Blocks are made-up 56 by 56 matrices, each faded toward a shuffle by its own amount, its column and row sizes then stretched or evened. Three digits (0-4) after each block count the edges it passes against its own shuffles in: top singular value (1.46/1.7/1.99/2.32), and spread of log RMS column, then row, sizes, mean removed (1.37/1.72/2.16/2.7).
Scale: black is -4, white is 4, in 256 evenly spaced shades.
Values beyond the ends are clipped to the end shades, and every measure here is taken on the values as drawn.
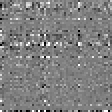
4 3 4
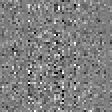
1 4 2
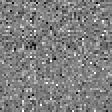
2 1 0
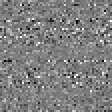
0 1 4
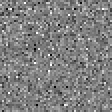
0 0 1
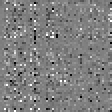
1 4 3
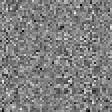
3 2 0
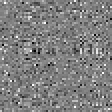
3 1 2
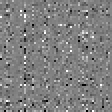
1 4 2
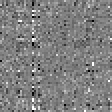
3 3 1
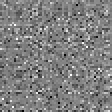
3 0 1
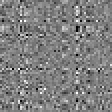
4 3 3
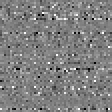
1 0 4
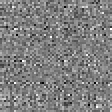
3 0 3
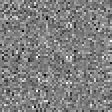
2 1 1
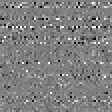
3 0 4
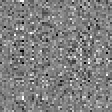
3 3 1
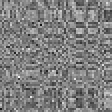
4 2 1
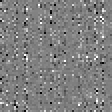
2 4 1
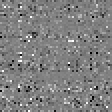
0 2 3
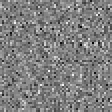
2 0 1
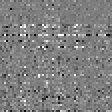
2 2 4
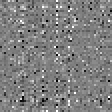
3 3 3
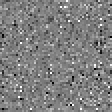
0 2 0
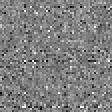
2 1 3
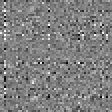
3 3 3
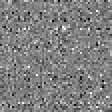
2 1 2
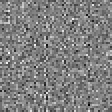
2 2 0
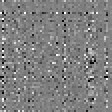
3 4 3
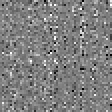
0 4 0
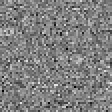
0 0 2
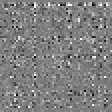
2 3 4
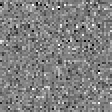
0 1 2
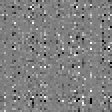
1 4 2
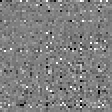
0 2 3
